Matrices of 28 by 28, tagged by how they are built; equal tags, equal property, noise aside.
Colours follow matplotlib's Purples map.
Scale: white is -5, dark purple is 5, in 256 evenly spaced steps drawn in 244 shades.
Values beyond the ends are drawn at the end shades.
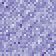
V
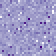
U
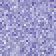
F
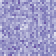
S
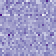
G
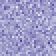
F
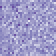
F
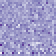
G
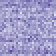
S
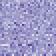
G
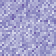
V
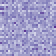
S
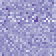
G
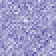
V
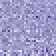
G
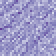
V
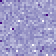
U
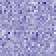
G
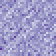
V
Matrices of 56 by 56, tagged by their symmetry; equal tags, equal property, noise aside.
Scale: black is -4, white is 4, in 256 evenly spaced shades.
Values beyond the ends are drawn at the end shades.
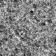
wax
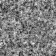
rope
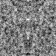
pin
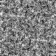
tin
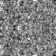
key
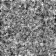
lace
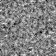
tin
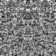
pin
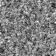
tin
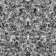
pin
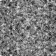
key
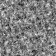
tin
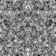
pin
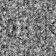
key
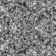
key
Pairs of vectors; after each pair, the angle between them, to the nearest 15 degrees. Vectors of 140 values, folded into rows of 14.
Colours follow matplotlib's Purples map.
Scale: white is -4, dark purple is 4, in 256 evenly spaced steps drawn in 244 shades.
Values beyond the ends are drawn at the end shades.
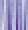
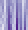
15 degrees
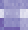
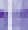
120 degrees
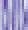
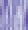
60 degrees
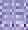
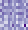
30 degrees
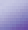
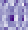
90 degrees
